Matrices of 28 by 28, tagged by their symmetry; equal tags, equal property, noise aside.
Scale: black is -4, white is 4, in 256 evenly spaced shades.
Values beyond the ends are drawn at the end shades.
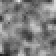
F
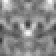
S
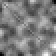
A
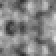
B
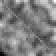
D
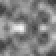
B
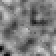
D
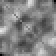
A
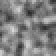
F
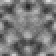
S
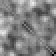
A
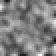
F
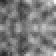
B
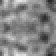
B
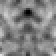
S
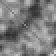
A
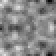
B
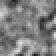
F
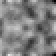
B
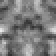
S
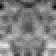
S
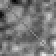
A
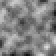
A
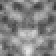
S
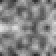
B
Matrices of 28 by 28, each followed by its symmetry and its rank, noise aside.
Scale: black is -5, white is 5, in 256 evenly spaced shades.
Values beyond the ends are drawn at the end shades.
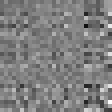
no symmetry, rank two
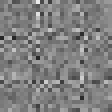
no symmetry, rank four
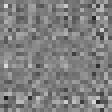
no symmetry, rank three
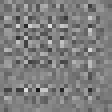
no symmetry, rank two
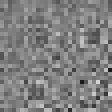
symmetric, rank three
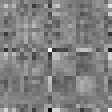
symmetric, rank two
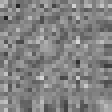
symmetric, rank four
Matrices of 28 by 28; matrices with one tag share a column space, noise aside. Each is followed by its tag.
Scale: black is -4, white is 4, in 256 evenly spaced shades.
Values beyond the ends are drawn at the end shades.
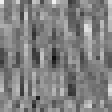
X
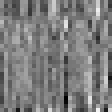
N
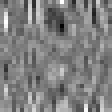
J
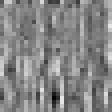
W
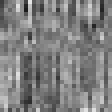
N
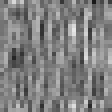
X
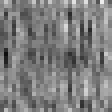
X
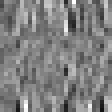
J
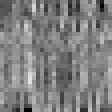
N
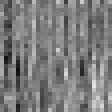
W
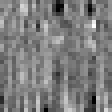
N
